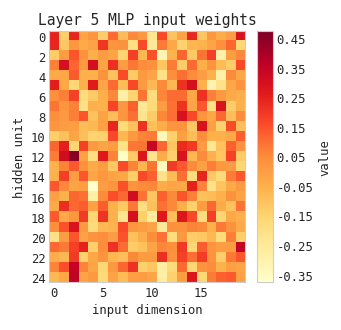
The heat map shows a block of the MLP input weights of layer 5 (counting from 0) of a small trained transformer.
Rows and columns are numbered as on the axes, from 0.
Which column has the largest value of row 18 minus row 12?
8
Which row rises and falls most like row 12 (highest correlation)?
6
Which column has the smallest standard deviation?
18
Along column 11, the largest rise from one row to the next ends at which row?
11
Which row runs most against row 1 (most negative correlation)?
2
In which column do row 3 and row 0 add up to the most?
19
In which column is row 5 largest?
14
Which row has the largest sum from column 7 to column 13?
16
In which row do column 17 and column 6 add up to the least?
4
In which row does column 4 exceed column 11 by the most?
3
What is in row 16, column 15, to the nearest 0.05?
-0.1
